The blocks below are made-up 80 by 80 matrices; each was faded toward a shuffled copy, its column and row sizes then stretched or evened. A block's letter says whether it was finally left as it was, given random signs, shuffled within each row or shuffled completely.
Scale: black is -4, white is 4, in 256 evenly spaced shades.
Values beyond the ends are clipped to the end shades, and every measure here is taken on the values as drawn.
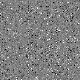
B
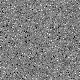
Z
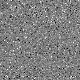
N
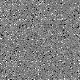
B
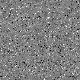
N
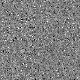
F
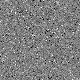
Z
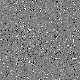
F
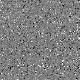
F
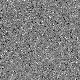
Z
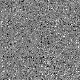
F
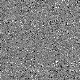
F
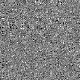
B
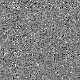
F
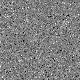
N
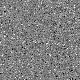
Z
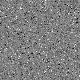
Z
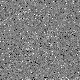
N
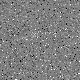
Z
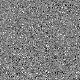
F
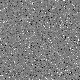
Z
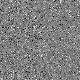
F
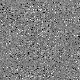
B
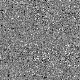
F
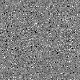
B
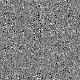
F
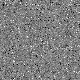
N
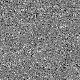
N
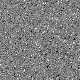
Z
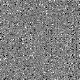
B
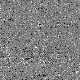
F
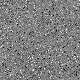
Z
